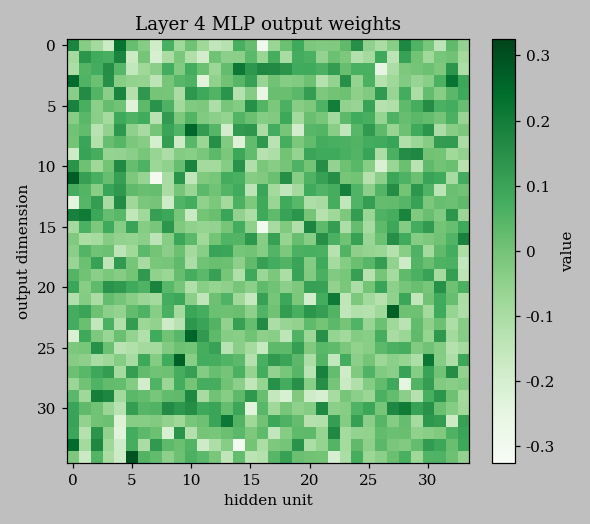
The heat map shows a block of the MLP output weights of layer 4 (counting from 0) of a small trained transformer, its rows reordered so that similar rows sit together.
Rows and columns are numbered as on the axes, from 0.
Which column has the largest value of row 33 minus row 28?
0
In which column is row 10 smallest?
26
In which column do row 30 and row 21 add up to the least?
15
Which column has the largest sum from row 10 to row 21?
21
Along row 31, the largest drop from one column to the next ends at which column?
32
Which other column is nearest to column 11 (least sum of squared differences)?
12
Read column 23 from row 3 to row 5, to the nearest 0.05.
0.15 0 -0.05
